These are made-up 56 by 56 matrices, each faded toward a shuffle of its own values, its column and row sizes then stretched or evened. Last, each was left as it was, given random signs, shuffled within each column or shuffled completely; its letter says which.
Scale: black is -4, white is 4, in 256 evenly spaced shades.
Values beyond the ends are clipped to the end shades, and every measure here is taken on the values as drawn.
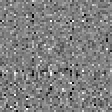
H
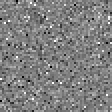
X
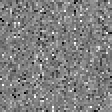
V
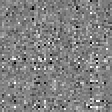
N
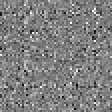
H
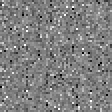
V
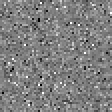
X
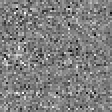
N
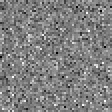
X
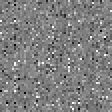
V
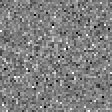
X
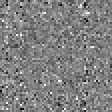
N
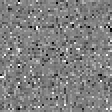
H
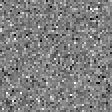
X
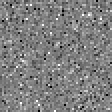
X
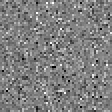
V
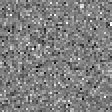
X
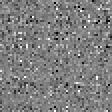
N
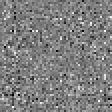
N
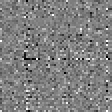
H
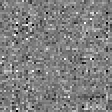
H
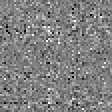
N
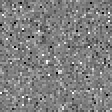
X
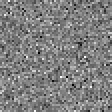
X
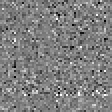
N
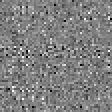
H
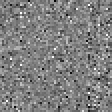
V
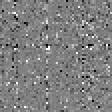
N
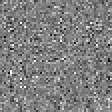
H
